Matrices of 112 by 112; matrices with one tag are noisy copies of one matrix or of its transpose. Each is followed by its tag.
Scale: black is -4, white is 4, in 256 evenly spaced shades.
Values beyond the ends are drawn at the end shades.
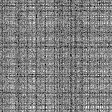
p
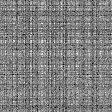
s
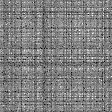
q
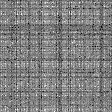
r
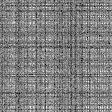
p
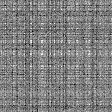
s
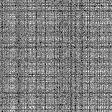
p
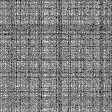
r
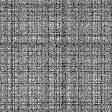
q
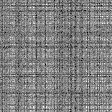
p
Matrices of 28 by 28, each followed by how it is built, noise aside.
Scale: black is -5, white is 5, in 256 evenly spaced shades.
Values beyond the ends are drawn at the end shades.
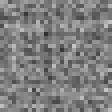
blocks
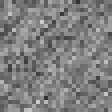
Hankel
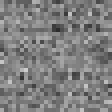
blocks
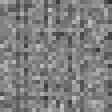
blocks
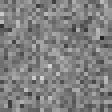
blocks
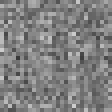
blocks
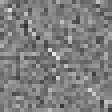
diagonal
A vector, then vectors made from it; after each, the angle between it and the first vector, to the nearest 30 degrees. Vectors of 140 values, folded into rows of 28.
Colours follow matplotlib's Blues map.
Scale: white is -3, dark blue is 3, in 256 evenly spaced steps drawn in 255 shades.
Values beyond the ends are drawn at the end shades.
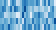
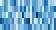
60 degrees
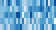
150 degrees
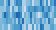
150 degrees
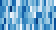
60 degrees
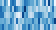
30 degrees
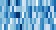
150 degrees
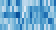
150 degrees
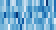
150 degrees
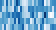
120 degrees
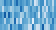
120 degrees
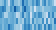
30 degrees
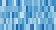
120 degrees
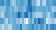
120 degrees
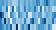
90 degrees
